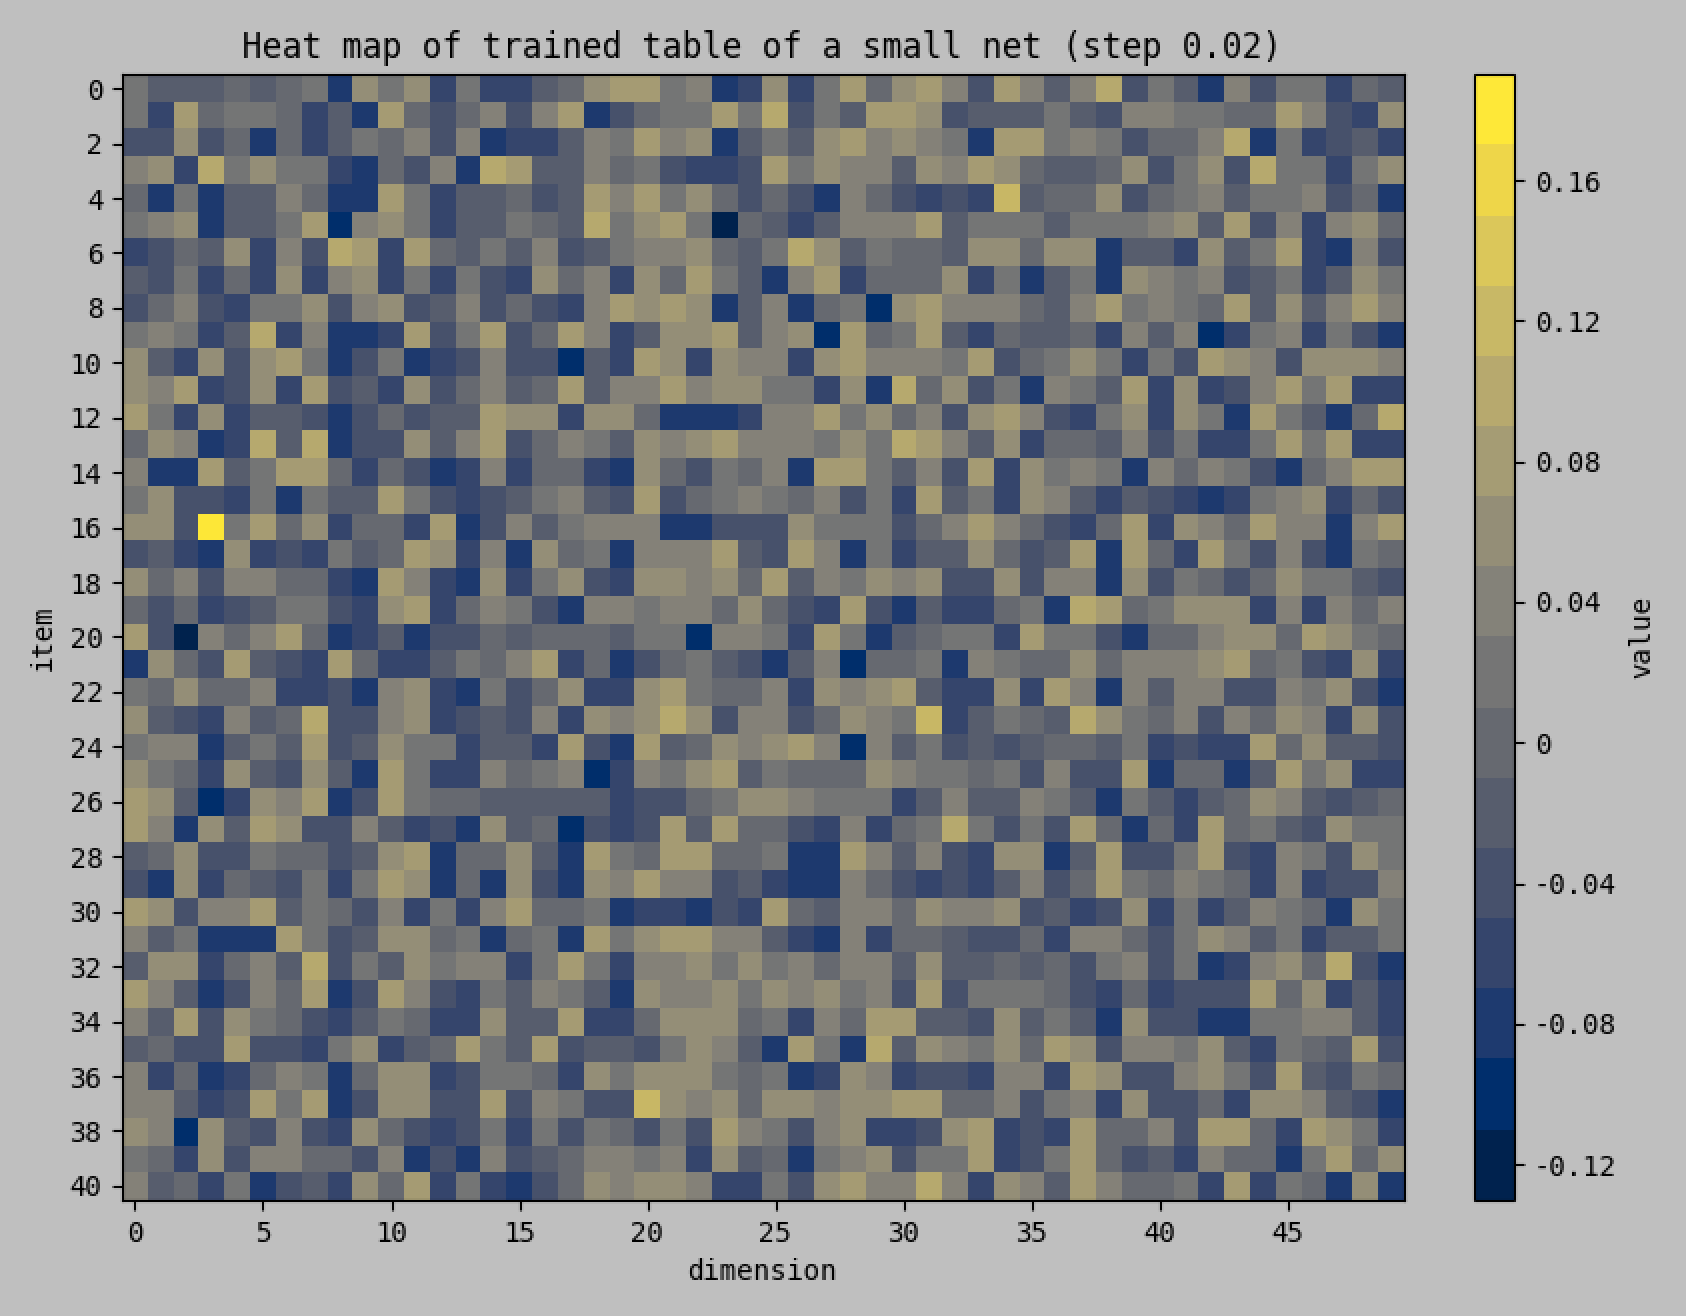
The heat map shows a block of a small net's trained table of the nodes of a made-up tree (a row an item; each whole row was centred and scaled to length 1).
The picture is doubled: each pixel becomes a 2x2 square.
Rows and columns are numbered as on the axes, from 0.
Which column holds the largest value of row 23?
31
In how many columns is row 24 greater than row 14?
21
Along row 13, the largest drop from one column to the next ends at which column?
8
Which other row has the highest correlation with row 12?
3
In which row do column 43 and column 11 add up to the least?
12
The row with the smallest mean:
29
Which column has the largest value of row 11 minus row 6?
47
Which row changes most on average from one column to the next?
11
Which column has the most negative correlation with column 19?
23
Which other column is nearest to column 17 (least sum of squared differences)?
36
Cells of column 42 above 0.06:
5
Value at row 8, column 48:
0.08
